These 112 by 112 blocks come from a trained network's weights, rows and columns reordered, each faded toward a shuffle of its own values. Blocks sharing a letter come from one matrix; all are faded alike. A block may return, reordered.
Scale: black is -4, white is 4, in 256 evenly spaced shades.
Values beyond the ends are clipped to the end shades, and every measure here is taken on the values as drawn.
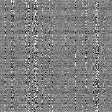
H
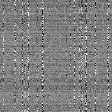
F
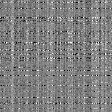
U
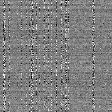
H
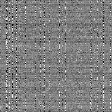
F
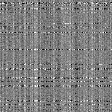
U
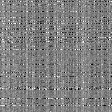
U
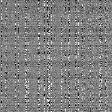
H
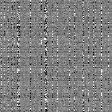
H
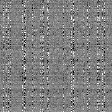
H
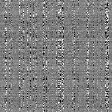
H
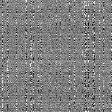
H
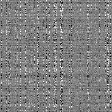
H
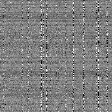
F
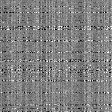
U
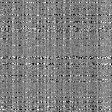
U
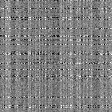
U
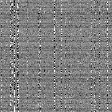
F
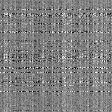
U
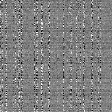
H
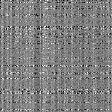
U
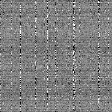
F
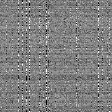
F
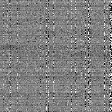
F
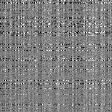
U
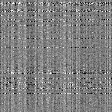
U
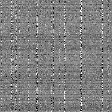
F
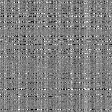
U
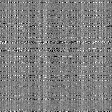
U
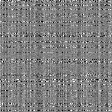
U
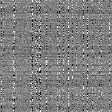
H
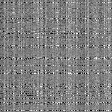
U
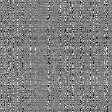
H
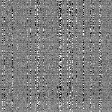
H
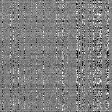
H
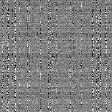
H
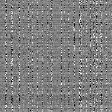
H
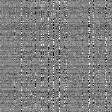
F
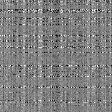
U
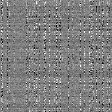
H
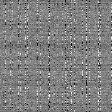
H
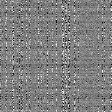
H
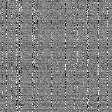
F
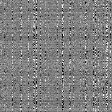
H
